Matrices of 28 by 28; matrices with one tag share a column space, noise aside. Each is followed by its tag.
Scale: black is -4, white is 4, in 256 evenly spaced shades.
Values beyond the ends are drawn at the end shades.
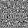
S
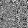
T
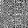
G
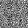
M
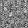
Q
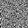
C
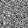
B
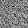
B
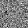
Q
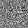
S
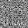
B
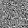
C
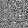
S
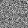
T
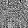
G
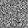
M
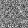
Q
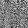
G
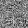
M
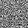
C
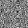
Q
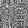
G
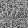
Q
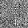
M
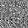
M
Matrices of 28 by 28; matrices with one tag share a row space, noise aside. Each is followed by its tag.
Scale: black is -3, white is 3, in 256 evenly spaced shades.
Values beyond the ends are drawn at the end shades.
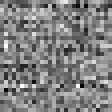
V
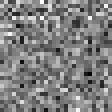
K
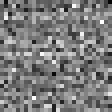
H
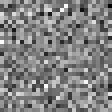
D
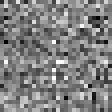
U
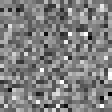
D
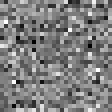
K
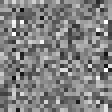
K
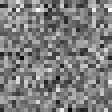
D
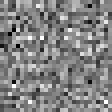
K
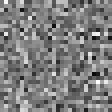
U
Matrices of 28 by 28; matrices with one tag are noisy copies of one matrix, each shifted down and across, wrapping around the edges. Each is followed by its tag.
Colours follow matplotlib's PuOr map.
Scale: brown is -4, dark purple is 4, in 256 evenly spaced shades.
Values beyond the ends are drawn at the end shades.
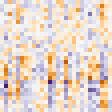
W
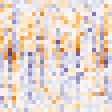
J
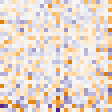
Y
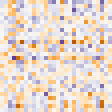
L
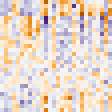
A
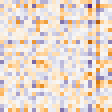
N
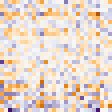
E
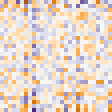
Y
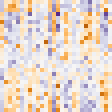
A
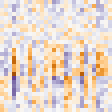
W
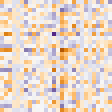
N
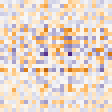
E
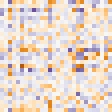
L
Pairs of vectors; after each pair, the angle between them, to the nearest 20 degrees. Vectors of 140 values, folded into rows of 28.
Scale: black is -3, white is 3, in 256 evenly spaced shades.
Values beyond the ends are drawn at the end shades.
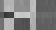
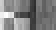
120 degrees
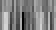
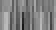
20 degrees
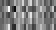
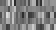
120 degrees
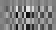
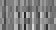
120 degrees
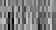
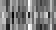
60 degrees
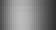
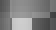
40 degrees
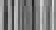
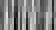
140 degrees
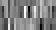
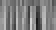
80 degrees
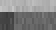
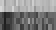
20 degrees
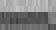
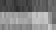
160 degrees
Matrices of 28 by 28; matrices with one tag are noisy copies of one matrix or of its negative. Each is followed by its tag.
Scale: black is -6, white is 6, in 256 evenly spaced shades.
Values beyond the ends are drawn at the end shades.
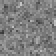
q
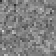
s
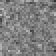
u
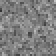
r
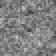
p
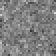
u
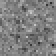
p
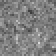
p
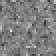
r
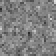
r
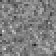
s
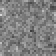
u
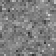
r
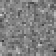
u
